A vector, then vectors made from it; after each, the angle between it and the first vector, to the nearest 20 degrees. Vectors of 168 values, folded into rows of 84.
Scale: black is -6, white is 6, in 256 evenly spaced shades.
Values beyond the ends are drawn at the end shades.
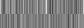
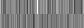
60 degrees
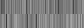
80 degrees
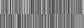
60 degrees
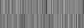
140 degrees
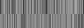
140 degrees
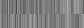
100 degrees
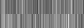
120 degrees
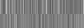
40 degrees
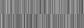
80 degrees
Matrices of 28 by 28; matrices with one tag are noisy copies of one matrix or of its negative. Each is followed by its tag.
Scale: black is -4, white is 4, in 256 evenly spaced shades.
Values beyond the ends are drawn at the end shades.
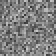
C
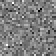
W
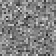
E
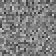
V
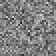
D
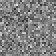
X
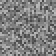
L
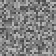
V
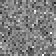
E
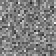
C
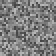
X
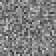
W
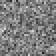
V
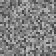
C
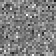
V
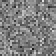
E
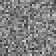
X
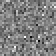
V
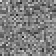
L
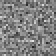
V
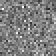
X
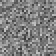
W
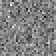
C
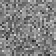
E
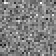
X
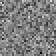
W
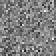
C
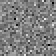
C
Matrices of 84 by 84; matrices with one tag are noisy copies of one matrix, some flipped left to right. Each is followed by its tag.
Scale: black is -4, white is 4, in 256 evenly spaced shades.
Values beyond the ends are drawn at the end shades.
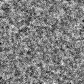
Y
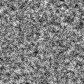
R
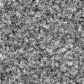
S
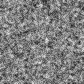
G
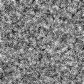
S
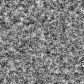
R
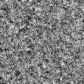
Y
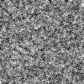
S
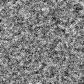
Y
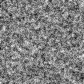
S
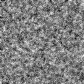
S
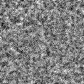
R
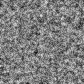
R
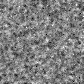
G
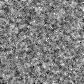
Y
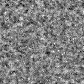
R
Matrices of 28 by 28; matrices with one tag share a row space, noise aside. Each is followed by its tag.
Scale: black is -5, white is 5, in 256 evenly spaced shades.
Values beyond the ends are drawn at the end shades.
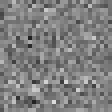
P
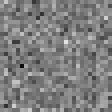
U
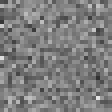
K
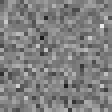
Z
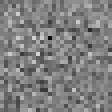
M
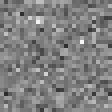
U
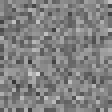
P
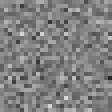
M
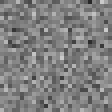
Z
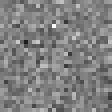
U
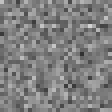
Z
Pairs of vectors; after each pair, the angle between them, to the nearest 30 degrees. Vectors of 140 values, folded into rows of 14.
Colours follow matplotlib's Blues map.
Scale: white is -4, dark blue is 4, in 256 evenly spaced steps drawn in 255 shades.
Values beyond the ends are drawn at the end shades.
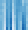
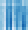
30 degrees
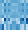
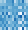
90 degrees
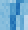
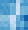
150 degrees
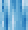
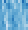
150 degrees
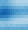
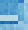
90 degrees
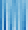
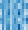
120 degrees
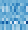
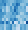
30 degrees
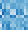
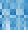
150 degrees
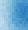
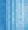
150 degrees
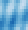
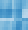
120 degrees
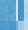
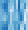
60 degrees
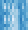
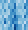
120 degrees
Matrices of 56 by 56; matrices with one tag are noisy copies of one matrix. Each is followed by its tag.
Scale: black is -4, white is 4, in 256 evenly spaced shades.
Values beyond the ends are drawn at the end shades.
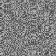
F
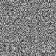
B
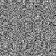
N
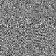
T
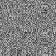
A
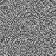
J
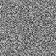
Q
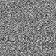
Q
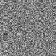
N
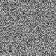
B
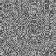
F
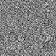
Q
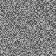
J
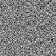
J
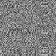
A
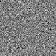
B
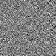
J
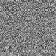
B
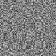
N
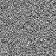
J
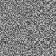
J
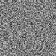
N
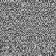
B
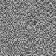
J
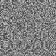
N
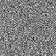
Q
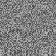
A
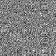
A
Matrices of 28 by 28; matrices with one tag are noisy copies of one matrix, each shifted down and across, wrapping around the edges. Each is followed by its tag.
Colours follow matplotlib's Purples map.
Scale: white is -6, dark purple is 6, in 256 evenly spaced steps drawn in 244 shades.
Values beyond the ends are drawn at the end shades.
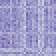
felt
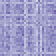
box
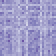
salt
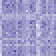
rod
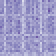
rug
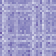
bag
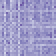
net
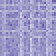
bag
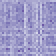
box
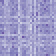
box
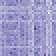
felt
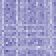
salt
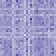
box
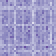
rug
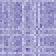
box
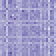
net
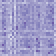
box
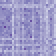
salt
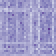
salt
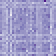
box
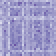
salt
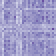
felt
